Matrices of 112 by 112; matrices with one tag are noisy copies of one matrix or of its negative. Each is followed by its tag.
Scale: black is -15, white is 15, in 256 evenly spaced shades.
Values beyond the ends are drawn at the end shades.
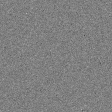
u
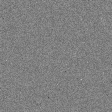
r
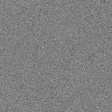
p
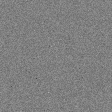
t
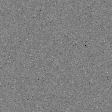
p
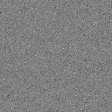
u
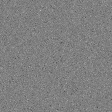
p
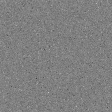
t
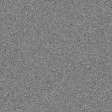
u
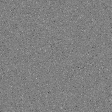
t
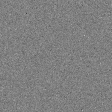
u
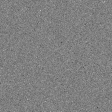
p
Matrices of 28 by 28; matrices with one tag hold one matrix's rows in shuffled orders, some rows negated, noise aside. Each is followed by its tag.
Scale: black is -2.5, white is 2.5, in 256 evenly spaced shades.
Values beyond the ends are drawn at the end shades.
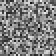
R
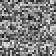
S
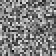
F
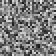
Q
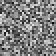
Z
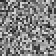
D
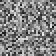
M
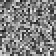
Z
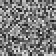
F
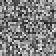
F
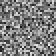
Z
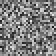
D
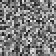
Z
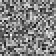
R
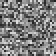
S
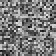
S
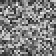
S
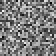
D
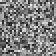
R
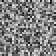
Q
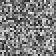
R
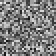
Z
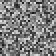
Z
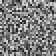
F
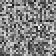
R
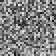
M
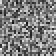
F
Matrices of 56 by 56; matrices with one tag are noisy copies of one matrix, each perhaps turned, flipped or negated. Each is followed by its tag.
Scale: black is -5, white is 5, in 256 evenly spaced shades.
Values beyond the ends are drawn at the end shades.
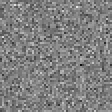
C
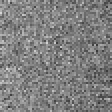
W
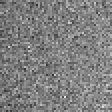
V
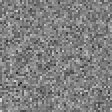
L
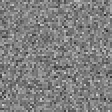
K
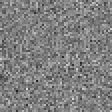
K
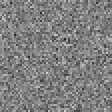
K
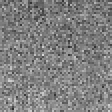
W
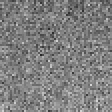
W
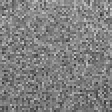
V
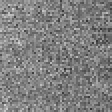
W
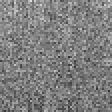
W
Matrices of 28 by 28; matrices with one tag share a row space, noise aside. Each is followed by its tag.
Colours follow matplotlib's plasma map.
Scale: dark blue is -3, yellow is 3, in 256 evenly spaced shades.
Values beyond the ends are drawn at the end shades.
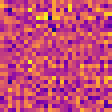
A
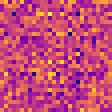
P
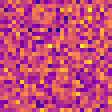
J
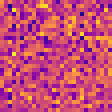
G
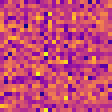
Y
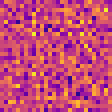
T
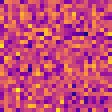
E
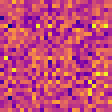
T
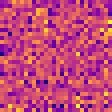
A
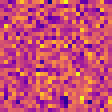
J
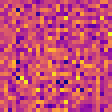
J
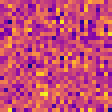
A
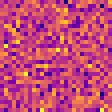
J
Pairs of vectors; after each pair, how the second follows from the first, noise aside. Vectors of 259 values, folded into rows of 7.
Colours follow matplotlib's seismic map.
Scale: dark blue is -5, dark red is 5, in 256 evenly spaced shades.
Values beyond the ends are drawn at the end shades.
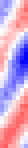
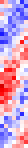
reversed, negated.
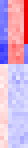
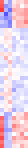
wrapped around, shrunk.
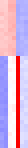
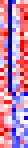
reversed, negated, scaled up.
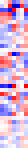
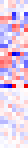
partly zeroed.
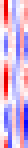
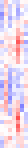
wrapped around, shrunk.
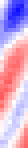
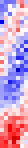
reversed, negated.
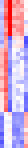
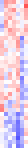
reversed, negated, shrunk.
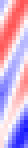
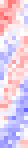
reversed, negated, shrunk.
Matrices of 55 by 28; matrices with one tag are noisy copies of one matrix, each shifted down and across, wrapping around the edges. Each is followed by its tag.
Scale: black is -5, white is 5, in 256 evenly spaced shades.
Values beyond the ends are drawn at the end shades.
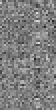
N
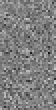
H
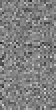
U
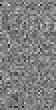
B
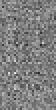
H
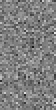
B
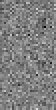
B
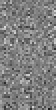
H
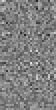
H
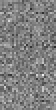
H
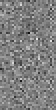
B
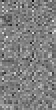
B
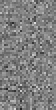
U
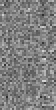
N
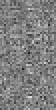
N
